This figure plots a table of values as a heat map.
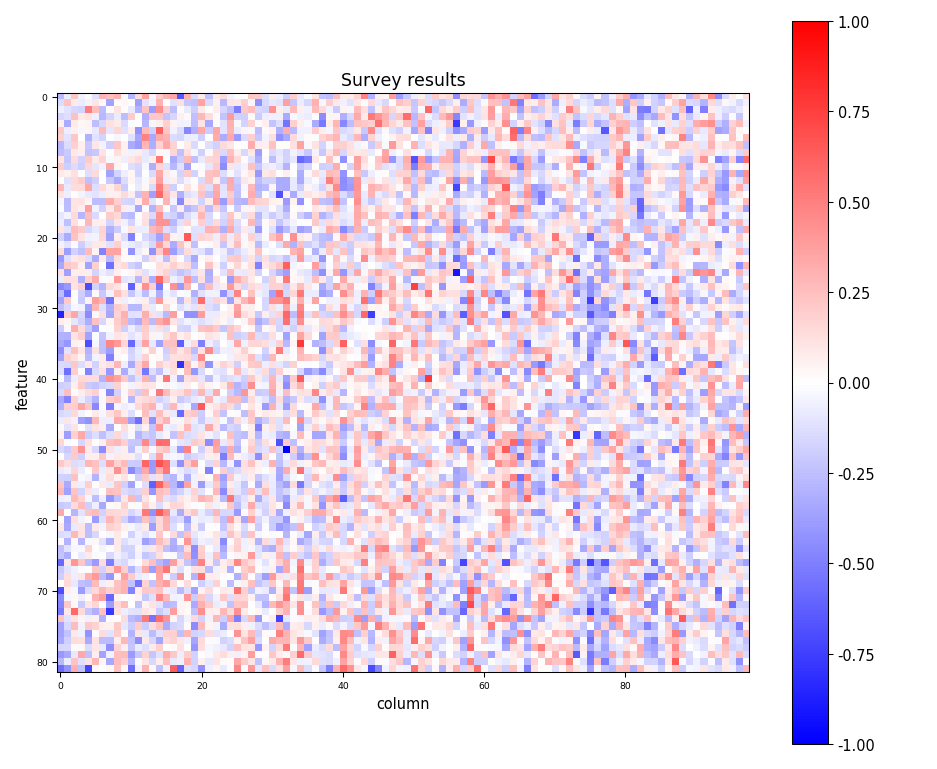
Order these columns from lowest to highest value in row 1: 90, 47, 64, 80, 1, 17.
80, 90, 47, 17, 1, 64
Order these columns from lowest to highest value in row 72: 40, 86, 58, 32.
40, 32, 86, 58
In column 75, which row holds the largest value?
10
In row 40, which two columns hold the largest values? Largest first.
52, 34
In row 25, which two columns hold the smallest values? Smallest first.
56, 73
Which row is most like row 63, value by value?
65
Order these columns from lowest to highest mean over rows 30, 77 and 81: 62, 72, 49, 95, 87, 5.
49, 95, 62, 5, 72, 87
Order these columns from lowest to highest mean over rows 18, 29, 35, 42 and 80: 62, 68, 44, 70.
44, 62, 68, 70
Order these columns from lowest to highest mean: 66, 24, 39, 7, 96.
7, 96, 66, 24, 39
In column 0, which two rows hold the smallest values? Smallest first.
31, 70
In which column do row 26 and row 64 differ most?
87
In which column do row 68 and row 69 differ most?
20
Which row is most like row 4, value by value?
25
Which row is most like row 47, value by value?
11
